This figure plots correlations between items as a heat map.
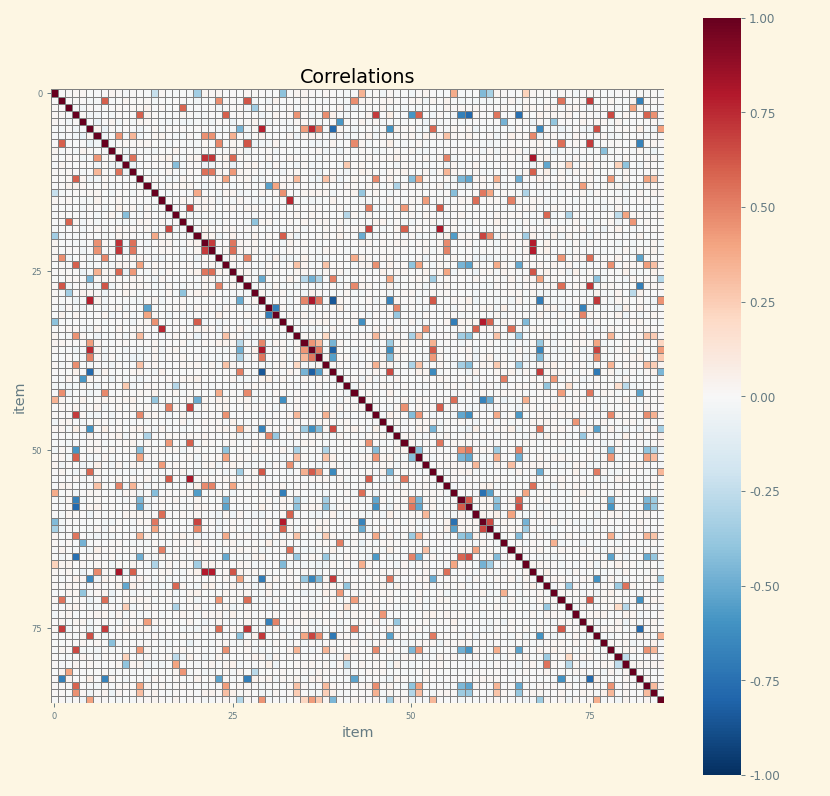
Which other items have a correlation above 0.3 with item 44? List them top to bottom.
16, 19, 49, 54
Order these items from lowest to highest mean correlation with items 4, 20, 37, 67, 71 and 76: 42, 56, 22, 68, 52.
68, 56, 52, 42, 22
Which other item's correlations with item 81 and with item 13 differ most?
30
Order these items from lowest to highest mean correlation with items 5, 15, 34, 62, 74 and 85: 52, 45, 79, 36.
79, 52, 45, 36
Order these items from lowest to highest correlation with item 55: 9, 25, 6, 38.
38, 6, 25, 9
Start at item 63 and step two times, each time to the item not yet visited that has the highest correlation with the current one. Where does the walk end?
70
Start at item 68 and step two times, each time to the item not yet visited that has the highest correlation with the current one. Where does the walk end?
47
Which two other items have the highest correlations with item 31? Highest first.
74, 13
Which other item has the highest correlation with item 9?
67
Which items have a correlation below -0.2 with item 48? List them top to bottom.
13, 31, 74
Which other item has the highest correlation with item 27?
75
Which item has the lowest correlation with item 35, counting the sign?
39
